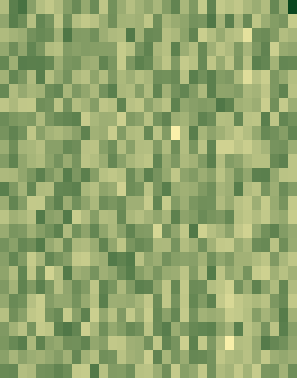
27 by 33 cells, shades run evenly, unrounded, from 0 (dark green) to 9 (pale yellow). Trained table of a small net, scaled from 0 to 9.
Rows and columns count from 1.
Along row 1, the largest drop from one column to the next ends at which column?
33
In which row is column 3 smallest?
1
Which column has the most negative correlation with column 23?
31
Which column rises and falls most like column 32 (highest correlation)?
12
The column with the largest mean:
28
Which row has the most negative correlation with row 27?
21
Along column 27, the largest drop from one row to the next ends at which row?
24
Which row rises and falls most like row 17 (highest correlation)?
25
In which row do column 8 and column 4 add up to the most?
23
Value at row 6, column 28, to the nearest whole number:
8
